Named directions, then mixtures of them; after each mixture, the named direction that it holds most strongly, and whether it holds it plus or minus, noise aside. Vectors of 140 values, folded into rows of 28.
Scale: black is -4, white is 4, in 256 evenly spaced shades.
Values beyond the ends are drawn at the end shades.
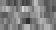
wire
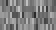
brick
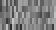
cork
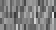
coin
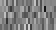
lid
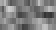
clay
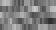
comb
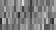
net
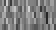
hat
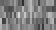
net, minus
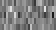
lid, minus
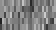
net, plus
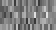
lid, minus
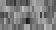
wire, plus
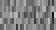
coin, minus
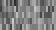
cork, plus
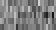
coin, minus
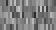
brick, plus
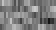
comb, plus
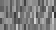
coin, plus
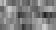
clay, plus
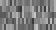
brick, minus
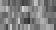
wire, plus
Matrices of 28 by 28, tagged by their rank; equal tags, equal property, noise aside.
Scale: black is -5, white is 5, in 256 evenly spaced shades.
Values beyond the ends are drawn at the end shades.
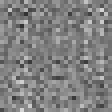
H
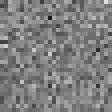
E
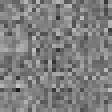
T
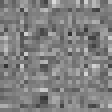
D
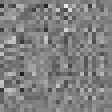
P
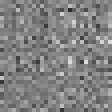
H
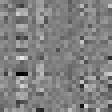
P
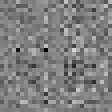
D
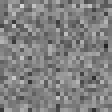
E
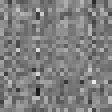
H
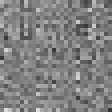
H
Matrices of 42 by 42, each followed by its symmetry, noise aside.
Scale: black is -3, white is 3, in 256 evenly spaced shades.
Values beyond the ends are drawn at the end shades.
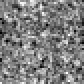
antisymmetric.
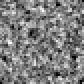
symmetric.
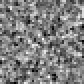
antisymmetric.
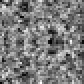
mirrored top to bottom.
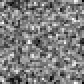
mirrored top to bottom.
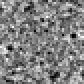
same after a half turn.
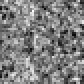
mirrored top to bottom.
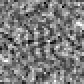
same after a half turn.
